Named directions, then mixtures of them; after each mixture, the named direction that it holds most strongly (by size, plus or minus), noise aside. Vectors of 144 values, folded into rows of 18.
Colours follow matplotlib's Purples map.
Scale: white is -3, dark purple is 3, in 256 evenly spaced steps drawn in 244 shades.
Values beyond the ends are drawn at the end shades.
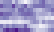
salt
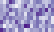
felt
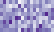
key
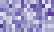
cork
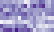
salt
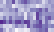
salt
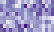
felt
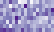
key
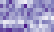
salt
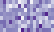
key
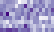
salt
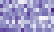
key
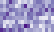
felt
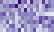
key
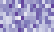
cork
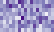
key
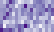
felt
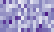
key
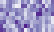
felt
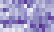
salt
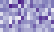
key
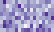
key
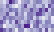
felt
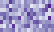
cork
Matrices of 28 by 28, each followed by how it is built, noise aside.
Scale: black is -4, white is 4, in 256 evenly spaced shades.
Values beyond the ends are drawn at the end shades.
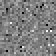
sparse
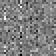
uneven columns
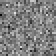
noise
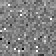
sparse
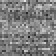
blocks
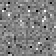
sparse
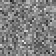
noise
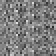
repeating rows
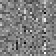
uneven columns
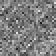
Hankel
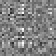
low rank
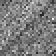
Hankel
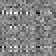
low rank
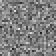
noise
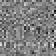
low rank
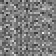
repeating rows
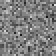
noise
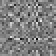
low rank
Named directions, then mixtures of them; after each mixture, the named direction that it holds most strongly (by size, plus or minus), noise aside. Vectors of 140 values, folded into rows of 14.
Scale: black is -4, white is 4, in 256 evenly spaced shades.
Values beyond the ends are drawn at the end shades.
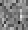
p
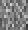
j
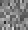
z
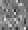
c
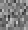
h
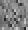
c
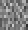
j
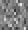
c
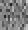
j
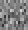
h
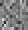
p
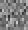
h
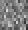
c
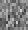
h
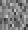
j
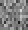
p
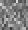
p
